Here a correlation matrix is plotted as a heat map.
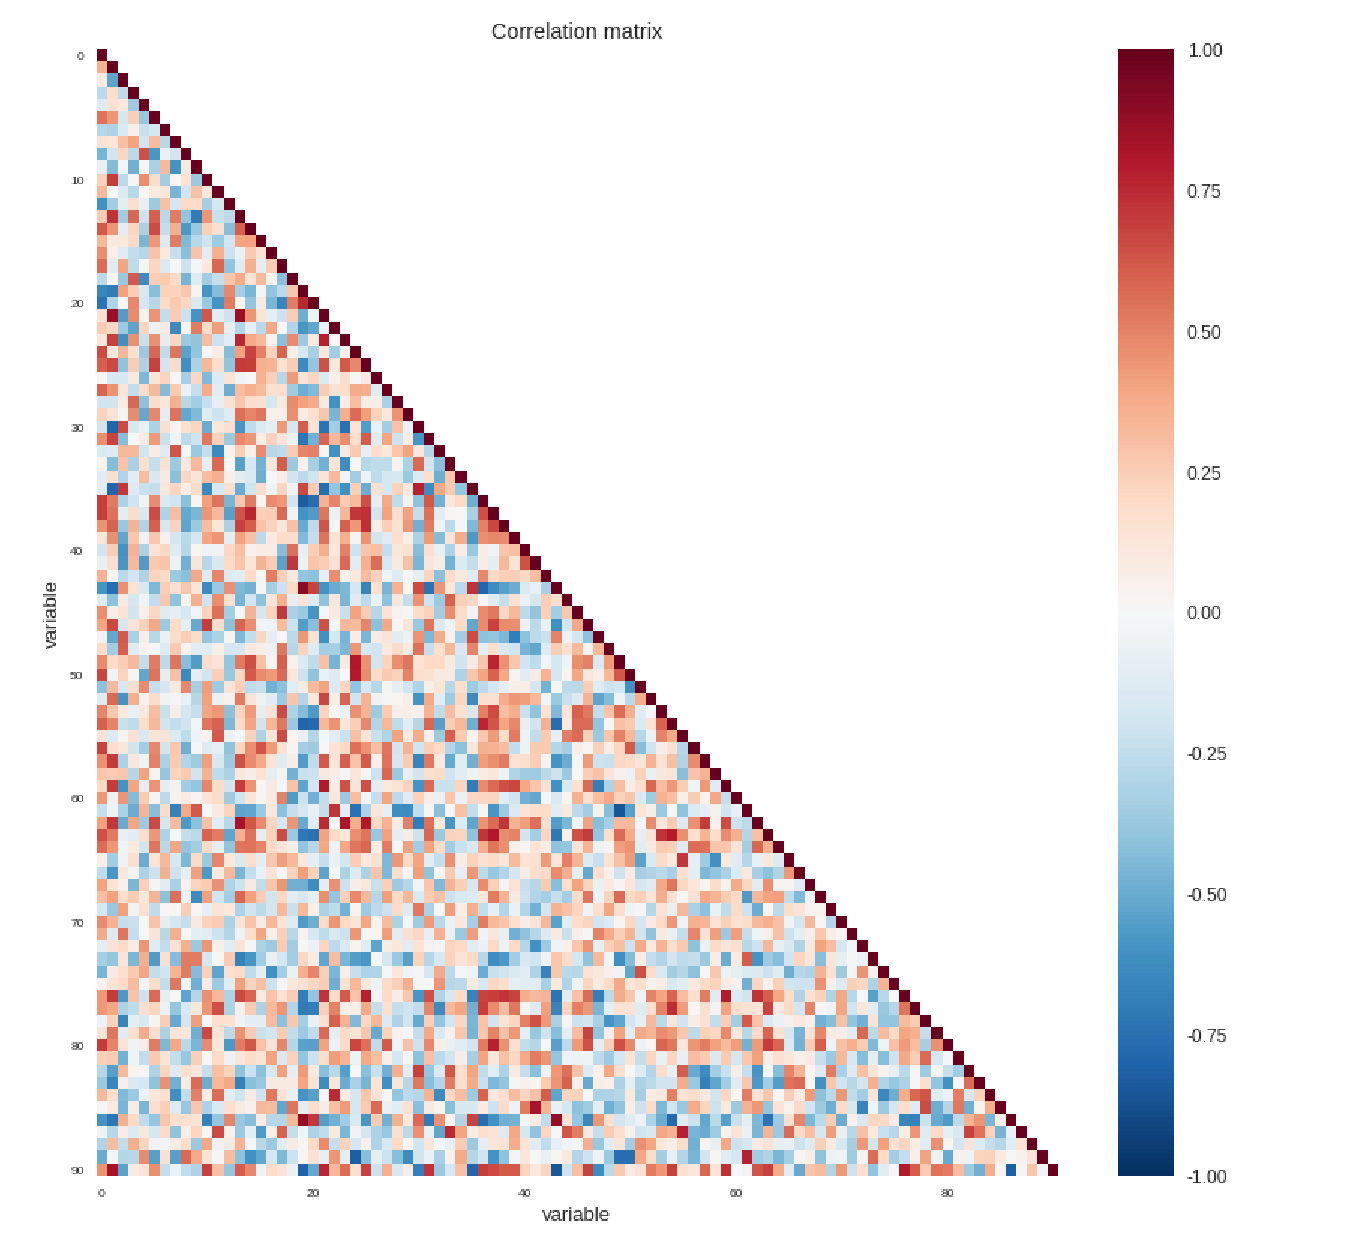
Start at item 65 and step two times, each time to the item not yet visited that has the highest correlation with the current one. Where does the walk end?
87
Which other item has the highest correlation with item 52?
21
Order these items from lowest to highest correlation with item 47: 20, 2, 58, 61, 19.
61, 20, 58, 19, 2
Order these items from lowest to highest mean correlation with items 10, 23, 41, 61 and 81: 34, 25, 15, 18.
15, 34, 18, 25
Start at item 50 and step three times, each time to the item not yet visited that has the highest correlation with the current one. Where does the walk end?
37
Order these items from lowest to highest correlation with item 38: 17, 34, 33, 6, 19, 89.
19, 89, 33, 6, 34, 17
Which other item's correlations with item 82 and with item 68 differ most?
83
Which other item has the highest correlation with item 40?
41
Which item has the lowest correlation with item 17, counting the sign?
20
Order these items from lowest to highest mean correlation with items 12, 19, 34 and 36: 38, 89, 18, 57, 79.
57, 38, 79, 18, 89
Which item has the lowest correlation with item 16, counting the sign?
74
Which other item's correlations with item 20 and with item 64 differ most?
0
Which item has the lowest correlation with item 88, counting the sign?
56
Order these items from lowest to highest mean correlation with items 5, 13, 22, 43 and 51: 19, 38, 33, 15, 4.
33, 19, 4, 15, 38
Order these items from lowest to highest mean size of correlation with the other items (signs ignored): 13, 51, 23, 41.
51, 41, 23, 13
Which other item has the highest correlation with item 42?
84
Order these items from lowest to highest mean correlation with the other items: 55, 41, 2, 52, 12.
12, 2, 41, 52, 55
